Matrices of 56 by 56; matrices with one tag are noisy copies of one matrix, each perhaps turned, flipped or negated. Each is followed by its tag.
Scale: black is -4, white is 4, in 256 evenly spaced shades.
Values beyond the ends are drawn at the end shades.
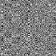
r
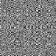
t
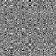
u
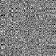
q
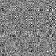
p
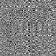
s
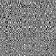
s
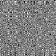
q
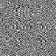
t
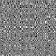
s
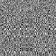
s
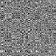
r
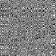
q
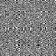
t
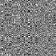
r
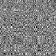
r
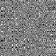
q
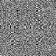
t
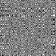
q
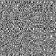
r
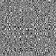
s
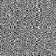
t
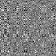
p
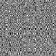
s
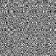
u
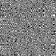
q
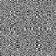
t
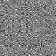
s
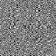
t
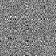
t
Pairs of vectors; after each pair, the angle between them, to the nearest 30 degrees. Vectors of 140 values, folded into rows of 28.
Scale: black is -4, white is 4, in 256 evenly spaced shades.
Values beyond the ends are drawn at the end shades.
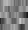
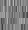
60 degrees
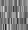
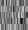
60 degrees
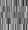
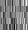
150 degrees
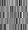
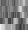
90 degrees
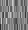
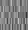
90 degrees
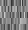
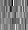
90 degrees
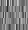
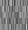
90 degrees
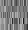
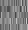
90 degrees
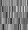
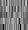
60 degrees
